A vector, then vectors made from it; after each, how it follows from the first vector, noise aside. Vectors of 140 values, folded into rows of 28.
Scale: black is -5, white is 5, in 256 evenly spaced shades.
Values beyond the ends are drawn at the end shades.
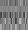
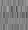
reversed, shrunk.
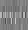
negated, partly zeroed.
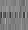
partly zeroed.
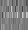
reversed, negated, partly zeroed.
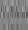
reversed, shrunk.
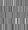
wrapped around, negated, partly zeroed.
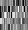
wrapped around, scaled up.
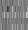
reversed, negated, partly zeroed.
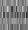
reversed.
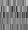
reversed.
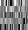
wrapped around, scaled up.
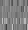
wrapped around, negated, partly zeroed.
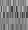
reversed.
